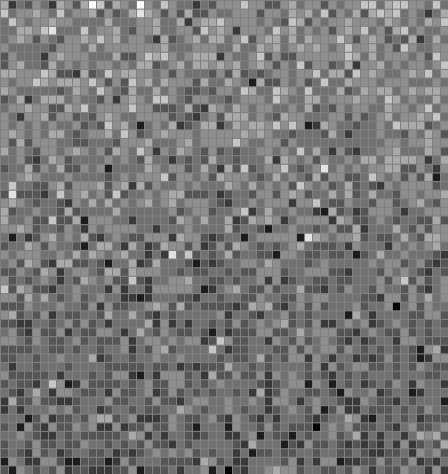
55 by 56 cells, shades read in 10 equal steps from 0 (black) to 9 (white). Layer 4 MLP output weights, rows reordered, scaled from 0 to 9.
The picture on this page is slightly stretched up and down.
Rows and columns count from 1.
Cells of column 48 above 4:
19
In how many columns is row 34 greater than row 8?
9
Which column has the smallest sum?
25
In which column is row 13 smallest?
26
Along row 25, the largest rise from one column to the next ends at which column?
42
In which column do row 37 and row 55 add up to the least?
29
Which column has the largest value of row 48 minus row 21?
55
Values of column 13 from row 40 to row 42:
3 3 2
